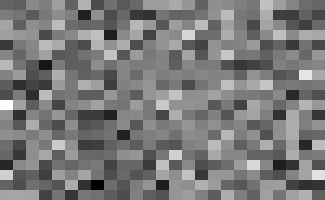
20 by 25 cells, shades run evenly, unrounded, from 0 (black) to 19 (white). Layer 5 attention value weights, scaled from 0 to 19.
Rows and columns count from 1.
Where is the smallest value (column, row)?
8, 19
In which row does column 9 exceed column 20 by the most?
6
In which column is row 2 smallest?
7
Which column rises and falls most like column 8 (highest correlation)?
13
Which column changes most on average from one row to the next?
25
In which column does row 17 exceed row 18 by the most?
20
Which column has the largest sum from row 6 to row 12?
1
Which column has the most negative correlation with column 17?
2
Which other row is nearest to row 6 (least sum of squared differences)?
14
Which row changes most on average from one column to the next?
17
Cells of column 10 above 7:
15
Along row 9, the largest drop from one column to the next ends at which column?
9
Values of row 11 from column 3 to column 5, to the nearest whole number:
7 10 5
